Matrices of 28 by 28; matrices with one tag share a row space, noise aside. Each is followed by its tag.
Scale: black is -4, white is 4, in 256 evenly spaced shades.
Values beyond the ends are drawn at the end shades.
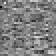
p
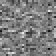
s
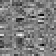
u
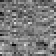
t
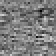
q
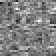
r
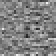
p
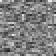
s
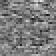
p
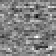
p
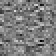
u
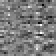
q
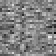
s
